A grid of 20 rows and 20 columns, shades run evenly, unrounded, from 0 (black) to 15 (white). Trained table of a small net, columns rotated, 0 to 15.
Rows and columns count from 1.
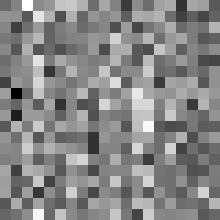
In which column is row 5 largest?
15
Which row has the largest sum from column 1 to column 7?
1
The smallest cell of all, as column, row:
2, 9
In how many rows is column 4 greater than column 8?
14
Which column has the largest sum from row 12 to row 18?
13
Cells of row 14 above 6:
16
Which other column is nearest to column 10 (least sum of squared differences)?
7
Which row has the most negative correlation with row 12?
5
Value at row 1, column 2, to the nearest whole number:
8
